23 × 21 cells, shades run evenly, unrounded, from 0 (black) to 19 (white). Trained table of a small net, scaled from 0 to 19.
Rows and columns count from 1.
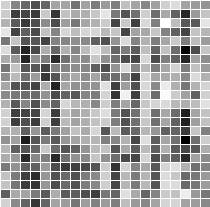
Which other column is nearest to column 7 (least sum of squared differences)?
9
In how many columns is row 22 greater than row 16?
11
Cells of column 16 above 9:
11
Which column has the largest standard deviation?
19
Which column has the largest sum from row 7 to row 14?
15
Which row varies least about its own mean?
1
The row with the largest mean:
12
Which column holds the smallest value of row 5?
5
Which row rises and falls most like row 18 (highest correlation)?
7
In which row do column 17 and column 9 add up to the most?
3
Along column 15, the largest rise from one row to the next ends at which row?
2
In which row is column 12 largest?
4
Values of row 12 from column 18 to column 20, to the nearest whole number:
14 13 14
